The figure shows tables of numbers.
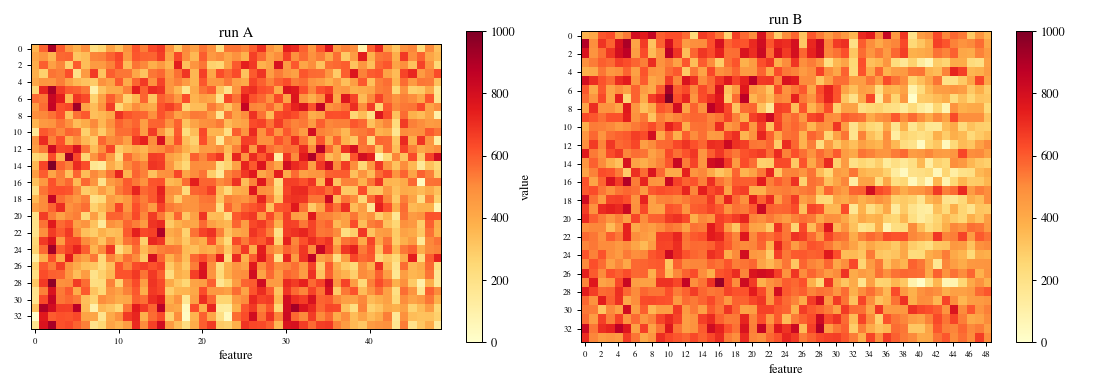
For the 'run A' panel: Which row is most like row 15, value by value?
2
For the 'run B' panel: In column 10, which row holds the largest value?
7
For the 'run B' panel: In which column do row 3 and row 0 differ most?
38
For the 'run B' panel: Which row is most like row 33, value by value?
22
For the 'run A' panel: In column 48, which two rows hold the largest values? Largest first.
13, 25
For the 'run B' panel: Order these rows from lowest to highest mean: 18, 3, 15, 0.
15, 3, 18, 0
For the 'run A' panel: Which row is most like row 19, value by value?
8
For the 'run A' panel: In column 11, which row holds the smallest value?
6
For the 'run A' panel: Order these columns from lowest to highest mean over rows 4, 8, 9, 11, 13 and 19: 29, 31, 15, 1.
1, 29, 31, 15
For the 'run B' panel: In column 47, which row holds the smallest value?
3
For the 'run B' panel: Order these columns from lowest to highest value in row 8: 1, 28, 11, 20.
28, 20, 1, 11
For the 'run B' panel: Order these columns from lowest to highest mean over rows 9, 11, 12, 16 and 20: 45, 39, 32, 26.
39, 32, 45, 26
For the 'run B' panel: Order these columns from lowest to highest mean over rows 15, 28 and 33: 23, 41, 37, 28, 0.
41, 37, 28, 23, 0
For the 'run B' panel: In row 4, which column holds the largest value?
44
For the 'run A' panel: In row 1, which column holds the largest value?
39
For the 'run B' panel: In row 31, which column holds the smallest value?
35
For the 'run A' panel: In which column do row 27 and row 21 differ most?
38
